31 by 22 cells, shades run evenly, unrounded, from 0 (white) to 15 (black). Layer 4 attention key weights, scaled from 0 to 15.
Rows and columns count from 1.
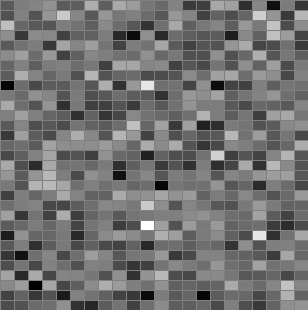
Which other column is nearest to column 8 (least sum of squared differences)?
13
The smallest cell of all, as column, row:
11, 23
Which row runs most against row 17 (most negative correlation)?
24
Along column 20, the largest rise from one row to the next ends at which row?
5
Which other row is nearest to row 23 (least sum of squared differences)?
21
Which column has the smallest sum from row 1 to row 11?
19
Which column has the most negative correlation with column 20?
12
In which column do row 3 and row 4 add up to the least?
20
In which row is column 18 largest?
1
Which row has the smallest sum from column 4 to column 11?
15
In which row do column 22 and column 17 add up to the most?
4
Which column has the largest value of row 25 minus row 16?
16
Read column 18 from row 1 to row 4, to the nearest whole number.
12 9 6 7
